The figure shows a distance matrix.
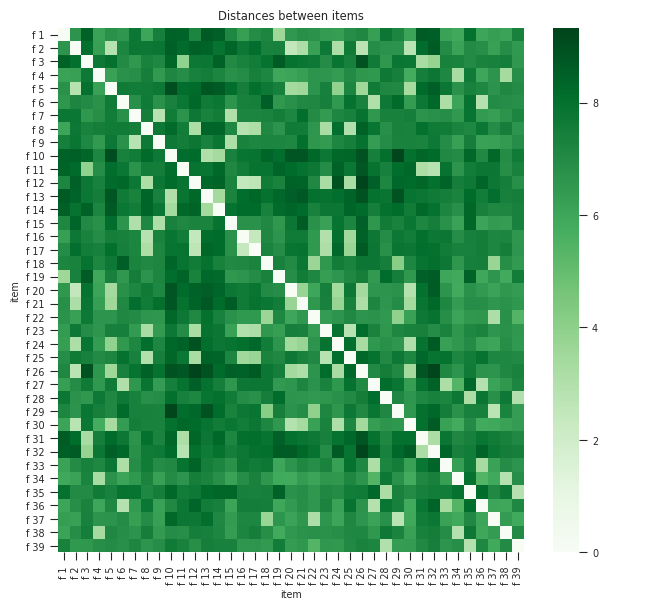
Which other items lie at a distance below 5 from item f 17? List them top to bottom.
f 8, f 12, f 16, f 23, f 25
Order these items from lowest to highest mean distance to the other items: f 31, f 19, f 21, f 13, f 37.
f 37, f 21, f 19, f 31, f 13
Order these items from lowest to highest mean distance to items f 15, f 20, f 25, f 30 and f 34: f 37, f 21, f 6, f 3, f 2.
f 2, f 21, f 37, f 6, f 3
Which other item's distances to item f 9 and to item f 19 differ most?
f 7
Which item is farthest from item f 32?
f 26
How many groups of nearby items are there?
10
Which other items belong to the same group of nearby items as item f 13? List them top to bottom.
f 10, f 14
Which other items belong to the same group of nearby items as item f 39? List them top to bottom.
f 28, f 35
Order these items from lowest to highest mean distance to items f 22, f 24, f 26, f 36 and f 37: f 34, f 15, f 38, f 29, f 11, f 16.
f 29, f 34, f 38, f 15, f 16, f 11
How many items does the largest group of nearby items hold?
7
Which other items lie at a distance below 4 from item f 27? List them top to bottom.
f 6, f 33, f 36
